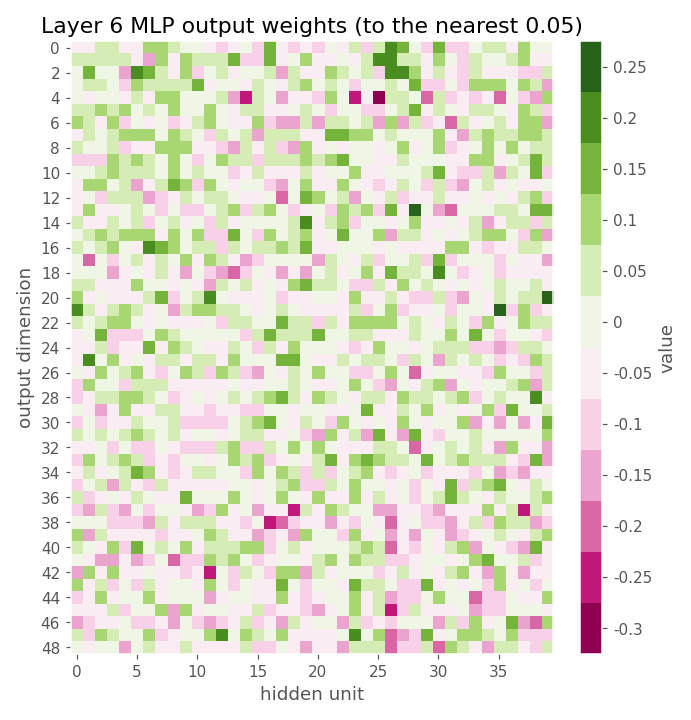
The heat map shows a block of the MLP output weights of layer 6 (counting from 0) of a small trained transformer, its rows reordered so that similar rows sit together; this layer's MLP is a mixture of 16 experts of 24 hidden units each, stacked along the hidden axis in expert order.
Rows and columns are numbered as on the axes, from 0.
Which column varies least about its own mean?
36
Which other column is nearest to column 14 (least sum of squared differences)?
29
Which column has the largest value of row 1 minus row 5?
25
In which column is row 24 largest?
6
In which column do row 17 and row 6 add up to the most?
11
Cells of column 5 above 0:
22
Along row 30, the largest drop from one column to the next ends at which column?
33
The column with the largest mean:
23
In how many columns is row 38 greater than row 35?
12
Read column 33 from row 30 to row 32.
-0.15 0.05 0.05
